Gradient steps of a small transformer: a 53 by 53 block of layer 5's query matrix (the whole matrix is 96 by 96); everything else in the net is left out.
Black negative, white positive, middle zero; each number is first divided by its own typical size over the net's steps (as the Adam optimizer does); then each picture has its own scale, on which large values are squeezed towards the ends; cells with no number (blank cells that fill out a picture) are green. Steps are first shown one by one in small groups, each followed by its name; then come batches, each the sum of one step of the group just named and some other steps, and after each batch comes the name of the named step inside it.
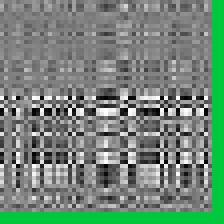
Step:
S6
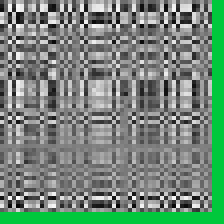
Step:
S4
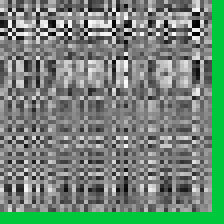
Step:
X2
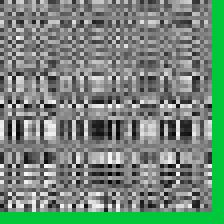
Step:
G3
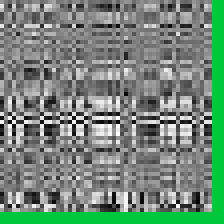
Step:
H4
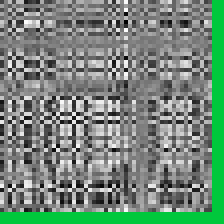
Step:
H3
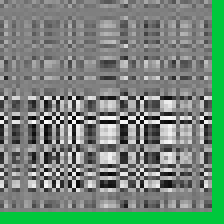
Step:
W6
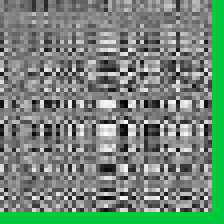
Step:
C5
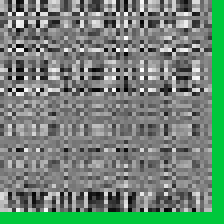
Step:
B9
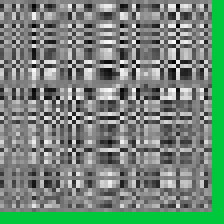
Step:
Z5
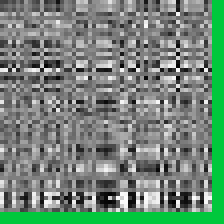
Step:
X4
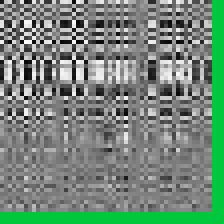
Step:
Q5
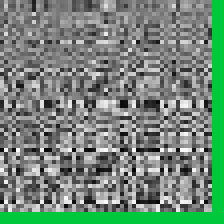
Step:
C5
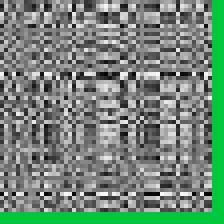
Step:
W6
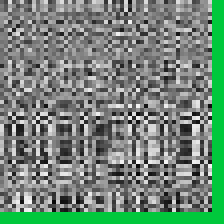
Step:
G3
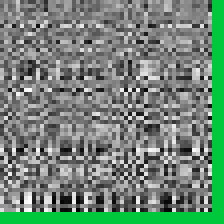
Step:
B9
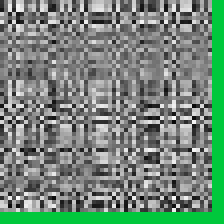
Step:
S4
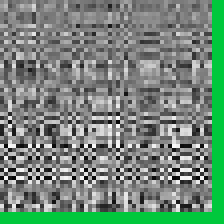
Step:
H4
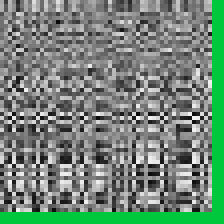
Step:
B9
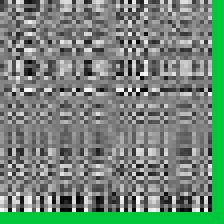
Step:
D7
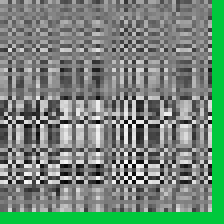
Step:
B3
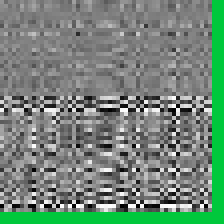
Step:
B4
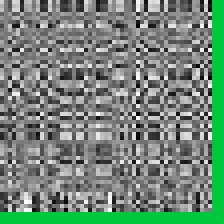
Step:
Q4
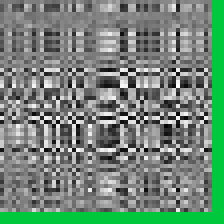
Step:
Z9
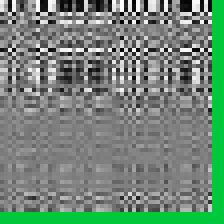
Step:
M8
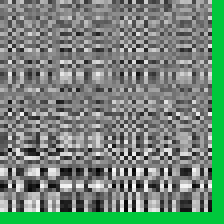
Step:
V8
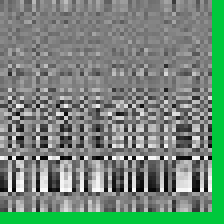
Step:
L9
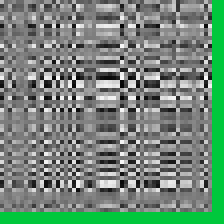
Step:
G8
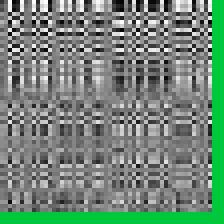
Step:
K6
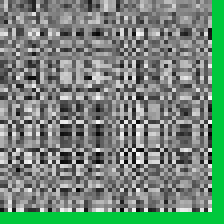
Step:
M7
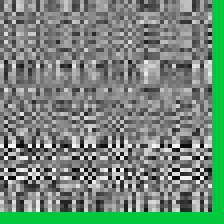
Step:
V8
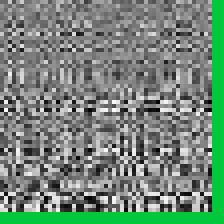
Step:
V8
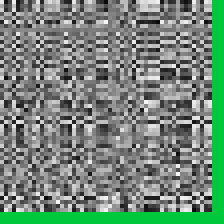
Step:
B4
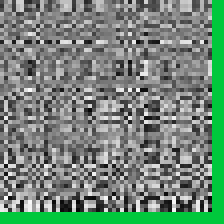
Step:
D7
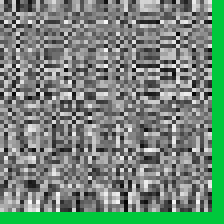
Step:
V8
